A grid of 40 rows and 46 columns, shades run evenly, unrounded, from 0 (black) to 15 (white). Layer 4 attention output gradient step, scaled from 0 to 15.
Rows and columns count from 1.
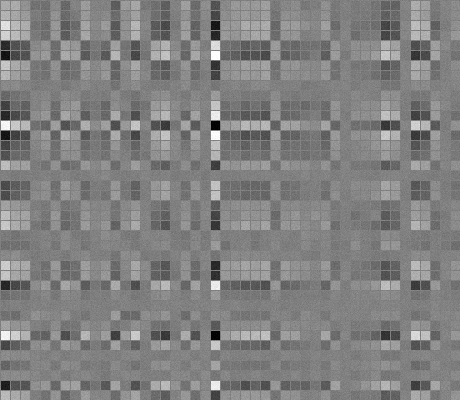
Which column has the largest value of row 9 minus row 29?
1
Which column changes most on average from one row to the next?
22
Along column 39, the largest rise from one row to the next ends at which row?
14
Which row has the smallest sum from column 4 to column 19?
34
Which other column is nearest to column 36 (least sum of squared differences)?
37
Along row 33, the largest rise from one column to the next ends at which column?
23
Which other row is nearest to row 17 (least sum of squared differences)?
8
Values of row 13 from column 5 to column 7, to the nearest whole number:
6 9 5
